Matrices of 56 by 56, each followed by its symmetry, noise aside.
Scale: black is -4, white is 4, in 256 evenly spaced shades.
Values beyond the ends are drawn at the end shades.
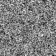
no symmetry.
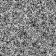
symmetric.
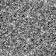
same after a half turn.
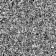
antisymmetric.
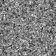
same after a half turn.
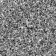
symmetric.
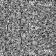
mirrored top to bottom.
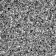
symmetric.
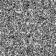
same after a half turn.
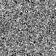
same after a half turn.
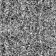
mirrored top to bottom.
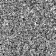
no symmetry.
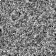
symmetric.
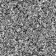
same after a half turn.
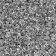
symmetric.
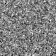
no symmetry.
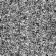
mirrored top to bottom.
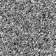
symmetric.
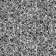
mirrored top to bottom.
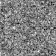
mirrored top to bottom.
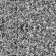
mirrored top to bottom.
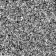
antisymmetric.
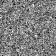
symmetric.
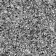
symmetric.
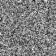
antisymmetric.
